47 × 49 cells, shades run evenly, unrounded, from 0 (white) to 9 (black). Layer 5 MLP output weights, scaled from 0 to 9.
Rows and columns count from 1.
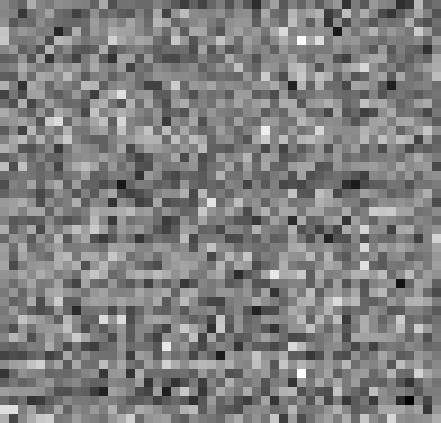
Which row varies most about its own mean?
44
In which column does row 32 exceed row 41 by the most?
45
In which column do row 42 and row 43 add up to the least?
34
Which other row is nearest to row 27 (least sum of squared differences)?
20
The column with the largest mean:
39
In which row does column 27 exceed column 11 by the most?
31
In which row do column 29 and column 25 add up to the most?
35
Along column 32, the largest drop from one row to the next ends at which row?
4
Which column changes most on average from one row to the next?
41
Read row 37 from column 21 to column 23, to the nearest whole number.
2 3 4
